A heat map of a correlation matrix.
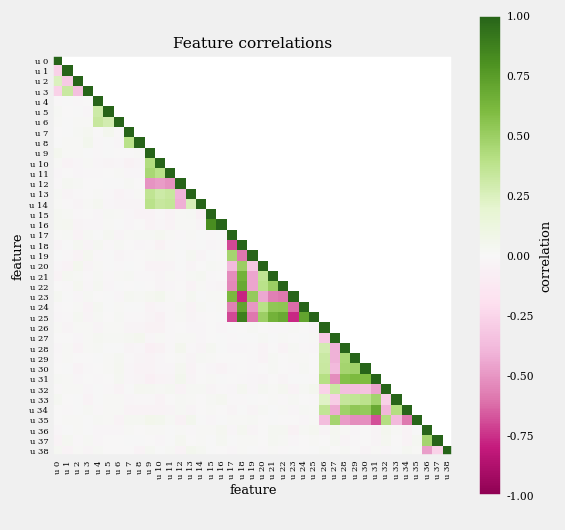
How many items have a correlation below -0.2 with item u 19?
6
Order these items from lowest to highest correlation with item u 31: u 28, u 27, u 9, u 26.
u 27, u 9, u 26, u 28
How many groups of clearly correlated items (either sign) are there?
8
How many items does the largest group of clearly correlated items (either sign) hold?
10
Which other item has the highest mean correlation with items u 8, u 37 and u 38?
u 7
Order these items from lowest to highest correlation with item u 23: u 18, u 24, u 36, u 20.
u 18, u 24, u 20, u 36
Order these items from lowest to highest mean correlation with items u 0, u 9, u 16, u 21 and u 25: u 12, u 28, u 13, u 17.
u 17, u 12, u 28, u 13
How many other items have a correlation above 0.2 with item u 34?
6
